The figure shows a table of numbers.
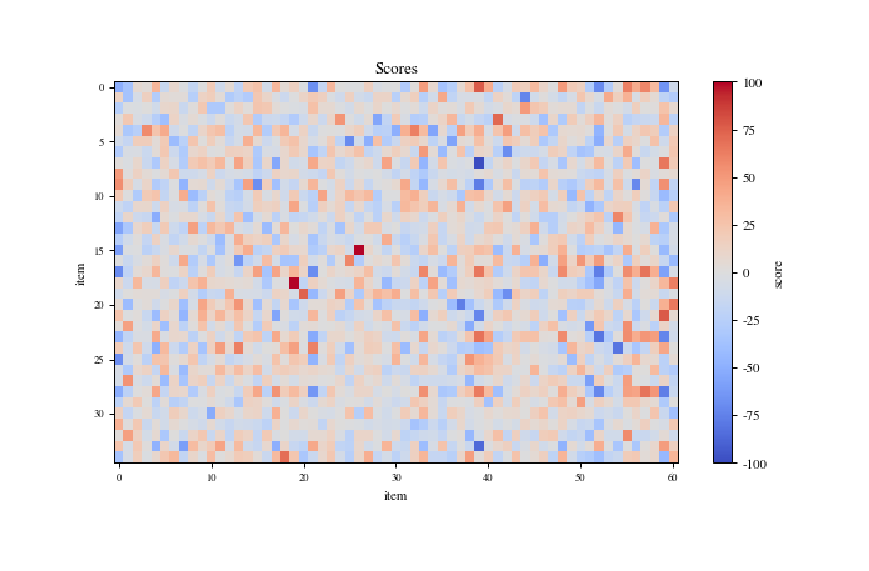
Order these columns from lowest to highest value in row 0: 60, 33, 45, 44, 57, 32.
60, 32, 44, 45, 33, 57
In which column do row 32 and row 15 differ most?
26
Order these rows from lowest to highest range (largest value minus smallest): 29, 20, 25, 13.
29, 13, 25, 20
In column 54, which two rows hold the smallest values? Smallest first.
24, 13
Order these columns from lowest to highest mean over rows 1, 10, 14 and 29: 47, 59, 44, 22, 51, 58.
59, 44, 58, 51, 47, 22
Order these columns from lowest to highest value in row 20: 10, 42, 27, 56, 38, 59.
38, 56, 42, 27, 10, 59
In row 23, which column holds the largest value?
39
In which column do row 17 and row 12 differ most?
52
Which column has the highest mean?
55
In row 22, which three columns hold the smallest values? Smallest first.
51, 38, 5
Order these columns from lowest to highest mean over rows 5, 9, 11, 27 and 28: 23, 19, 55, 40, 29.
29, 40, 23, 19, 55
